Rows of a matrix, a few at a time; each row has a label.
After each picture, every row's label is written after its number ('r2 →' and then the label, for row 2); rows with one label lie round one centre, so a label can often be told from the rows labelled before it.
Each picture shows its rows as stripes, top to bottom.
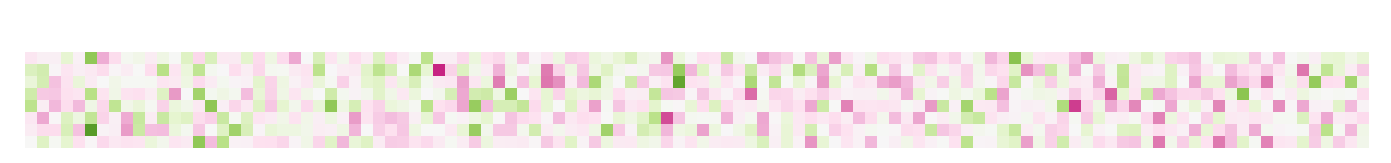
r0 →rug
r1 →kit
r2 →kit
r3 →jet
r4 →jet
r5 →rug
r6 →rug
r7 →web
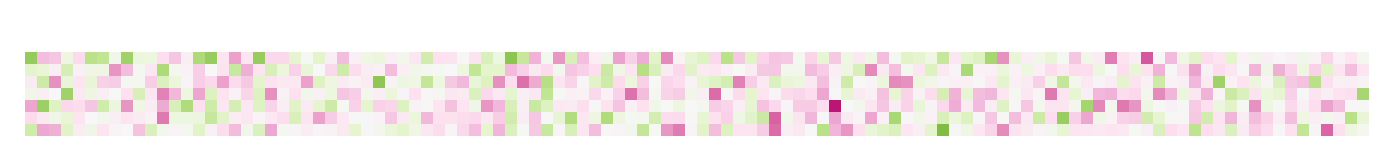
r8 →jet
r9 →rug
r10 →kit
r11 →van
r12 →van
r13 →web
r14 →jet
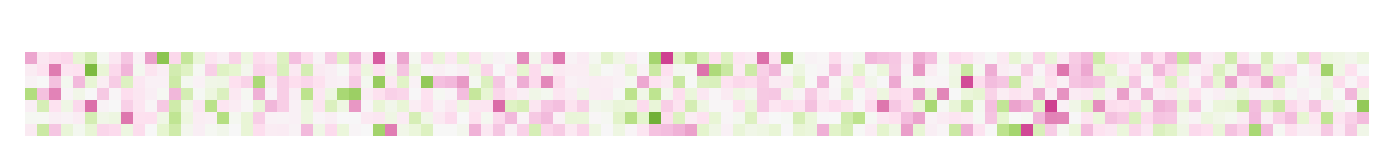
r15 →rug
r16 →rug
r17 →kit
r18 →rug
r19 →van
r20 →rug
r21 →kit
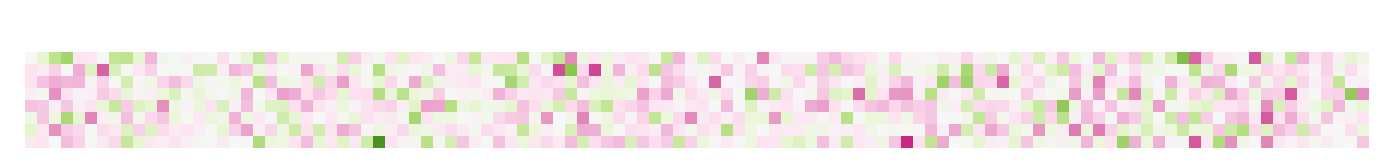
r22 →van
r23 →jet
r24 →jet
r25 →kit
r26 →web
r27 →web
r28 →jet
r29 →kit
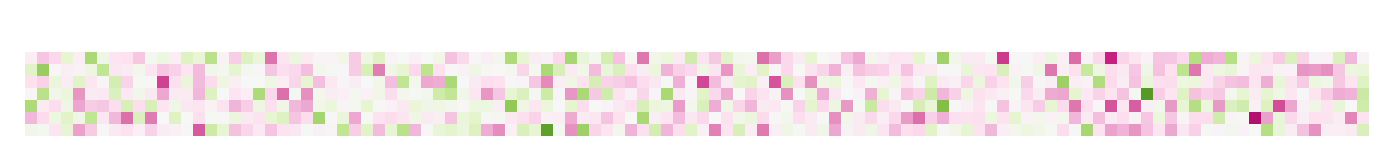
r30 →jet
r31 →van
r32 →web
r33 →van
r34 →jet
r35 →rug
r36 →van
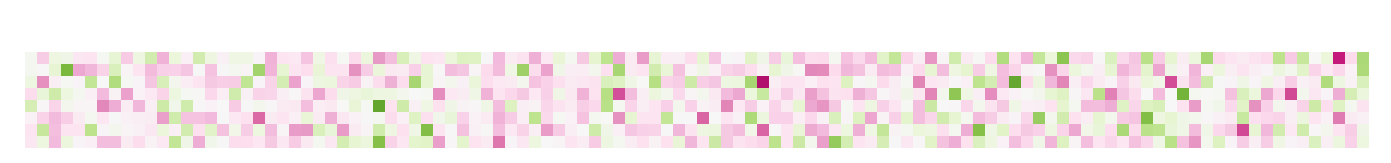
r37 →web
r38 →van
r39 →rug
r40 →web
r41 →kit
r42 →web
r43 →kit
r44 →kit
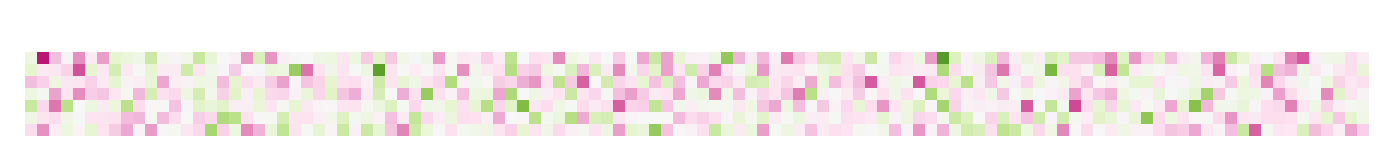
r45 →jet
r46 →jet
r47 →web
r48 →jet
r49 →jet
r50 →web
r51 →rug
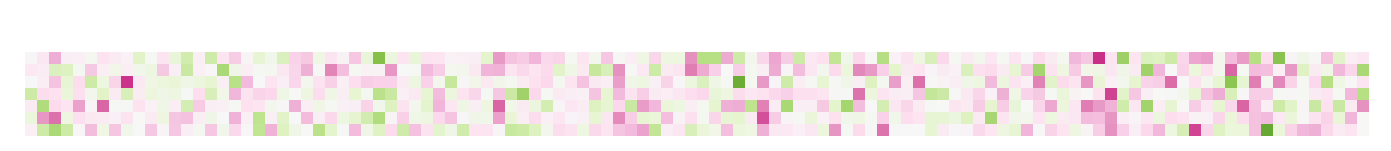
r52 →kit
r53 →web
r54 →rug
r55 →jet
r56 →kit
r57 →jet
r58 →van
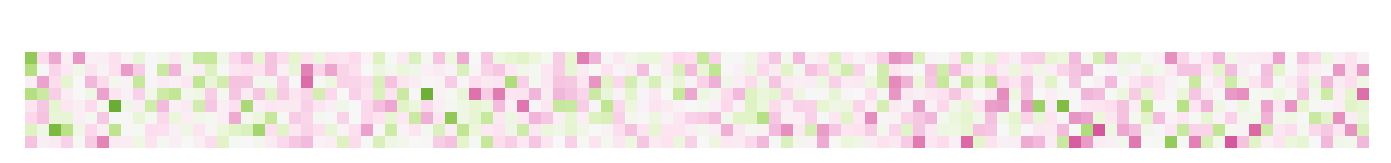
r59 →jet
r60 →kit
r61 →jet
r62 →kit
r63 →web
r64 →web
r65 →van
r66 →kit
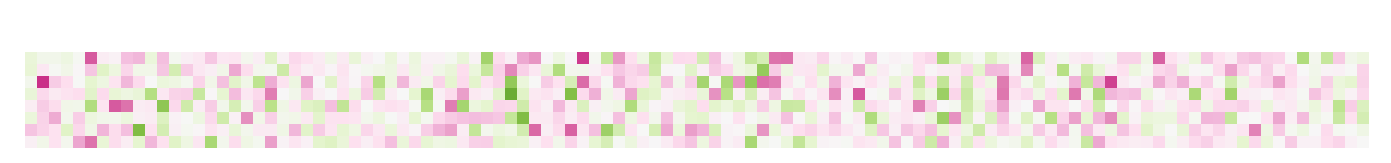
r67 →web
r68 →web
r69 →jet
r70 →jet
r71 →rug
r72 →jet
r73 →rug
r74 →van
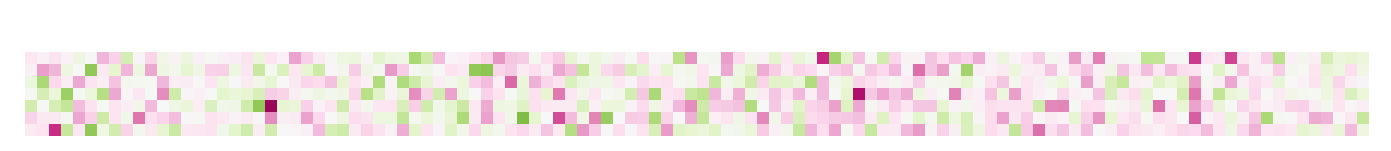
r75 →kit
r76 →rug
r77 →kit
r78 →van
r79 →van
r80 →van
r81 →rug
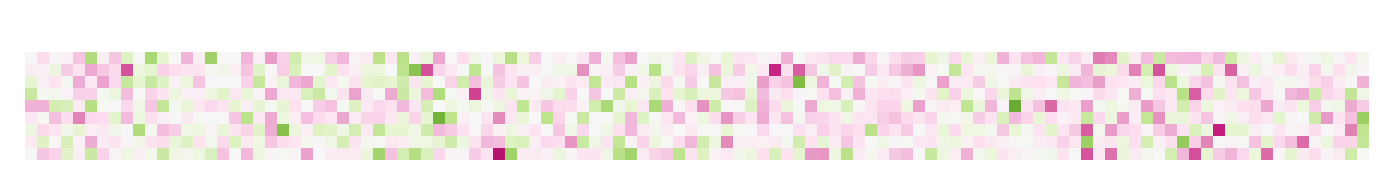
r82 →jet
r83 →web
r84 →kit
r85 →van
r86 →rug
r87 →van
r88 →jet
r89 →van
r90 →kit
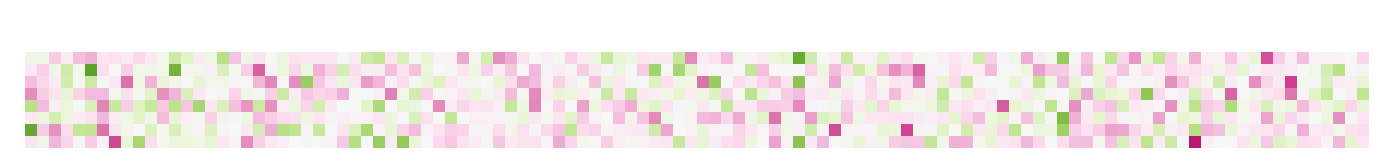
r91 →kit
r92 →rug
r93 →rug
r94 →web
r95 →jet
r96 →web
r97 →jet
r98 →kit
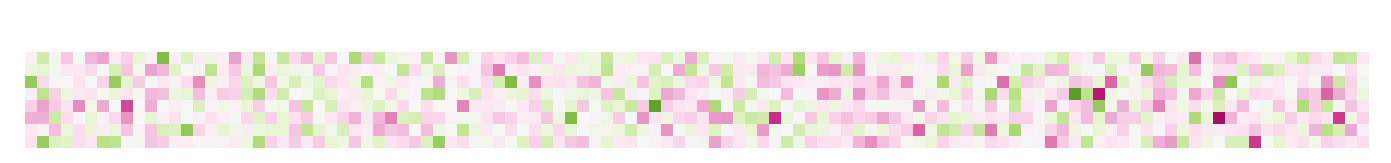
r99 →kit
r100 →van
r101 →jet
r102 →van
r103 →rug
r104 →web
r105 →rug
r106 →van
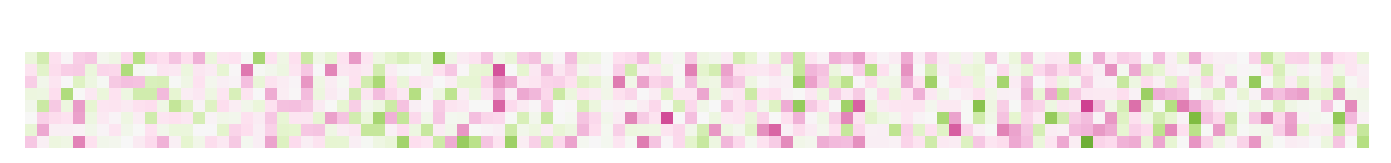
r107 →van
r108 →kit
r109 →kit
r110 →web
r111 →kit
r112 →jet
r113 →jet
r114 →van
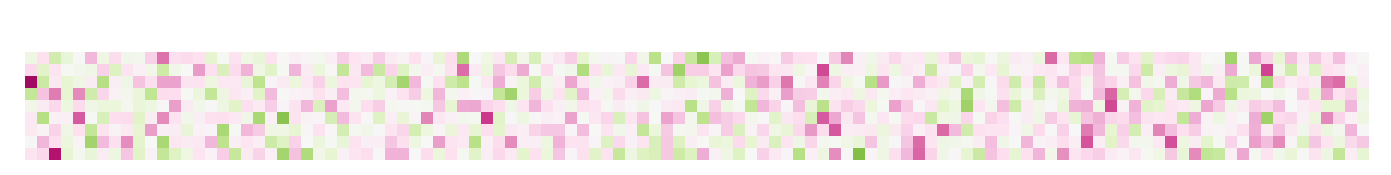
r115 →van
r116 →kit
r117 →van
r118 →jet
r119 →jet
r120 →van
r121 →rug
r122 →rug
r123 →rug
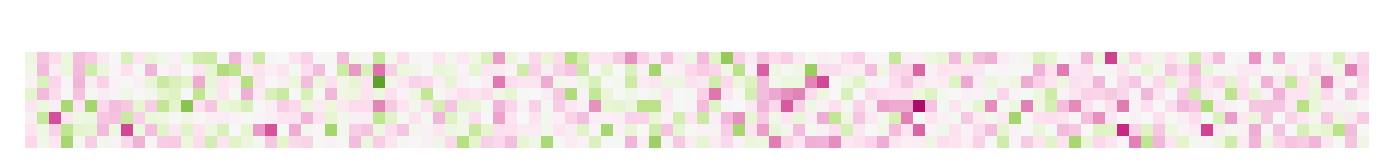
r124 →jet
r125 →rug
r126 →kit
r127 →jet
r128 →rug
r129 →kit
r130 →rug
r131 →van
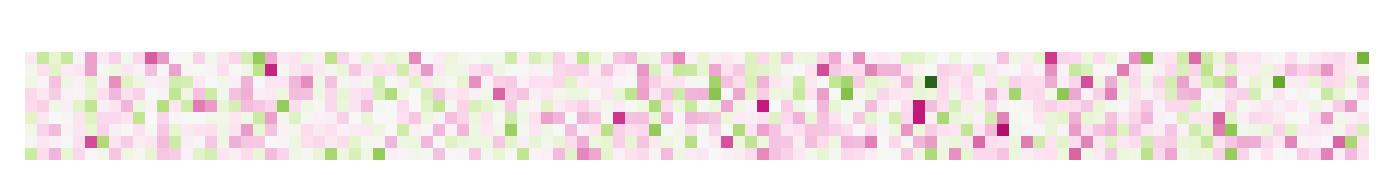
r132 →van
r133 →van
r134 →kit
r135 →kit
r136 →rug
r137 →jet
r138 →jet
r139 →web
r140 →jet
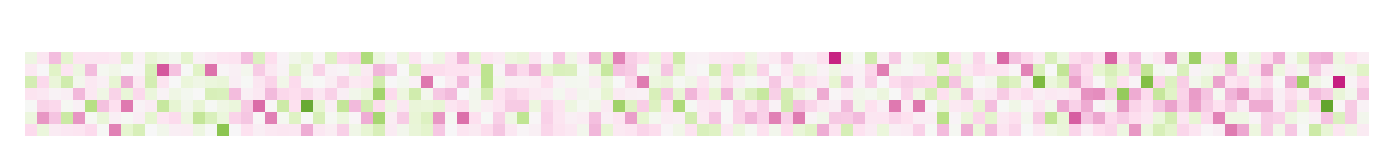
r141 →jet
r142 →web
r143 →web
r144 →kit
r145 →rug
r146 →jet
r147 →kit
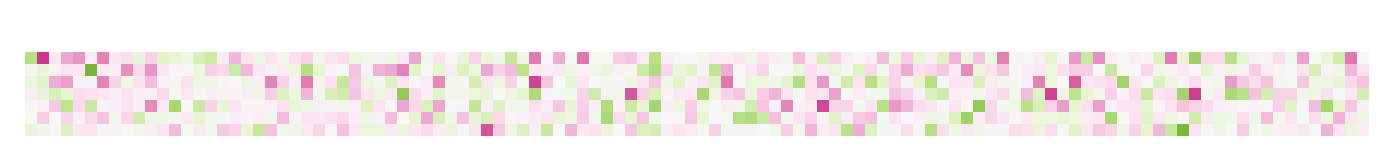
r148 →jet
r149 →rug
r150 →kit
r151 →van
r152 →rug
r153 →web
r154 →van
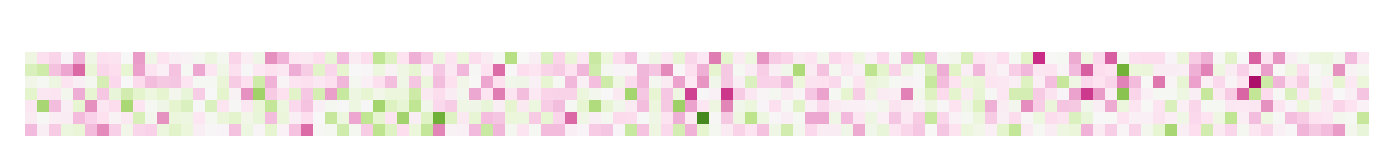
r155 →jet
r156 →kit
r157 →van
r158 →kit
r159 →kit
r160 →van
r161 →kit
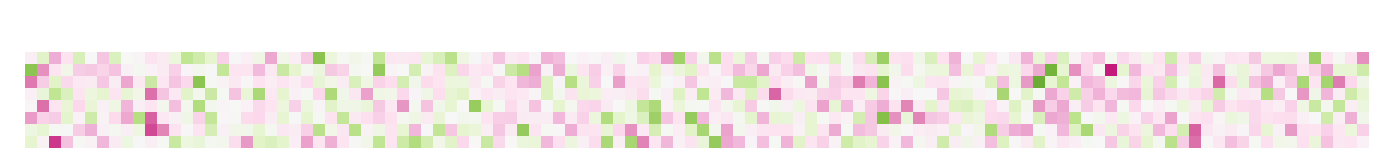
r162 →kit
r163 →jet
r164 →web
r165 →van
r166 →rug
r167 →rug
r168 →van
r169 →kit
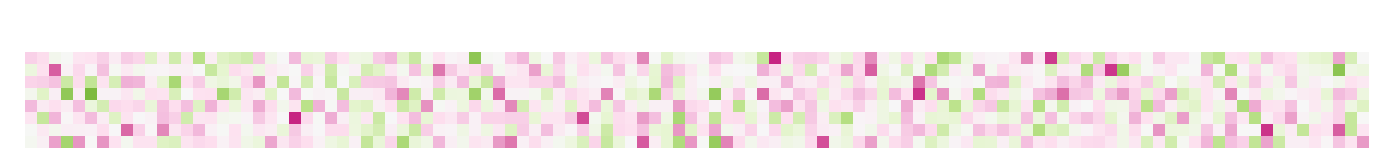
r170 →web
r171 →jet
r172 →rug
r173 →rug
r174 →web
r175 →kit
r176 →web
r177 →kit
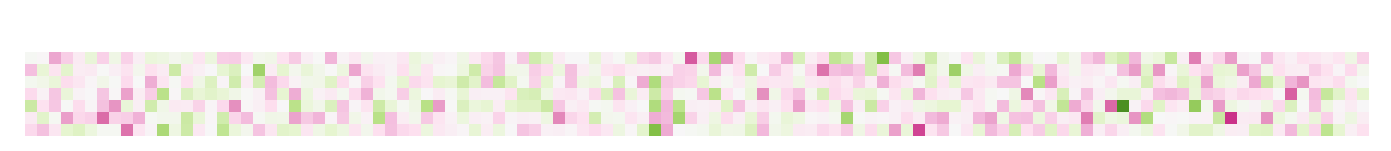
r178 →kit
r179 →van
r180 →van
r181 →rug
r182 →jet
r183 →kit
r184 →rug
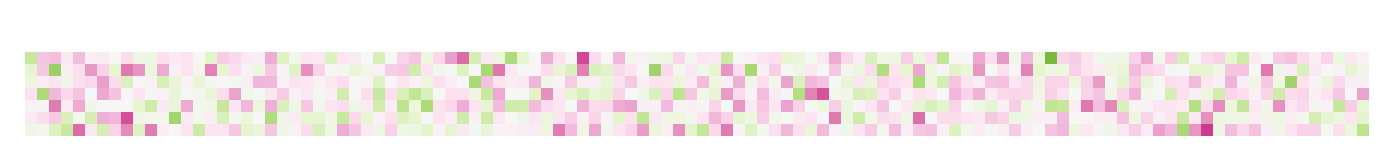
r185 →jet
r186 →web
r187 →kit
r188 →kit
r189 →jet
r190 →rug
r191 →van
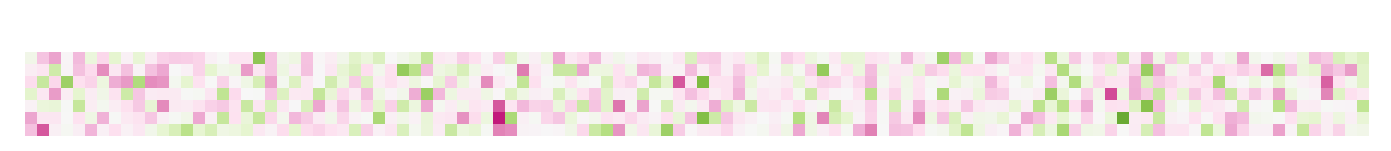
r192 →jet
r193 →web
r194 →van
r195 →jet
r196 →web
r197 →kit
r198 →web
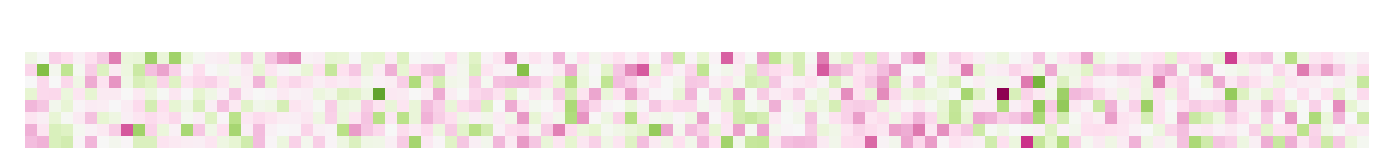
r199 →kit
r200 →van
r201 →web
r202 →jet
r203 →web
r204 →web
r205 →rug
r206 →web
